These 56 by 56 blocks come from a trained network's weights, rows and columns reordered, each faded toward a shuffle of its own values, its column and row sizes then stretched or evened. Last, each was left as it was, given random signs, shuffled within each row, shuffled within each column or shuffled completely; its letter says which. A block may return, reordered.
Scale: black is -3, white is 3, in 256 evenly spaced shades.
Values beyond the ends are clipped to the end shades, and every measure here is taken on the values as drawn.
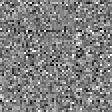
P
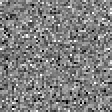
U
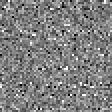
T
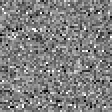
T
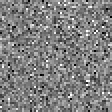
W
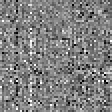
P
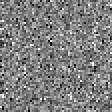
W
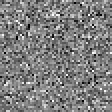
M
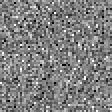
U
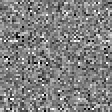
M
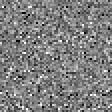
T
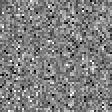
W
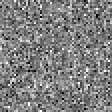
W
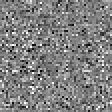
M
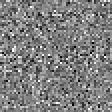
T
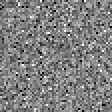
U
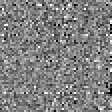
M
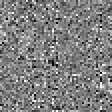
W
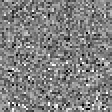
M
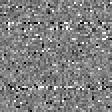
T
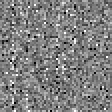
W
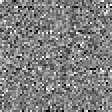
T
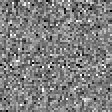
T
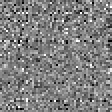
P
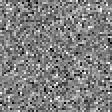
U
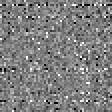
M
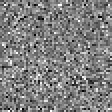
T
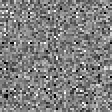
P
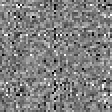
P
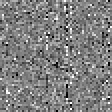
W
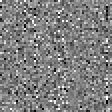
W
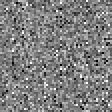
W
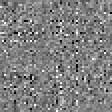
P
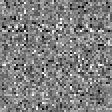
P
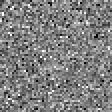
U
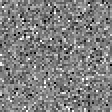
U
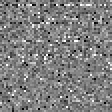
T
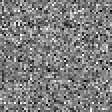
M
